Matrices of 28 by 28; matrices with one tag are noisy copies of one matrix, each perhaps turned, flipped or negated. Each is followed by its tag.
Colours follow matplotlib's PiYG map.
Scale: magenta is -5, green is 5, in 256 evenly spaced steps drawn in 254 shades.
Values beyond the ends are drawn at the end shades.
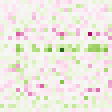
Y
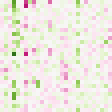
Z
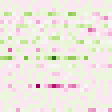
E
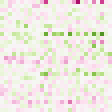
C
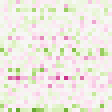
C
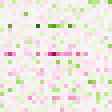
E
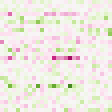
E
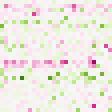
Y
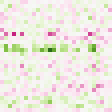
Y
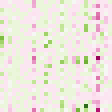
Z
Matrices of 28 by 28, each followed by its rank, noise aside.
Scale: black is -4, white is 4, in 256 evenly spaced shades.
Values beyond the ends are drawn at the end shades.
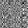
four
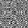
three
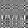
two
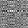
two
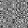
four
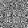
five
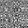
four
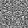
five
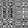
two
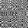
three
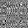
four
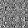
four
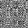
five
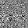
four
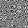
three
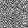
three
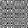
two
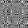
two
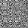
five
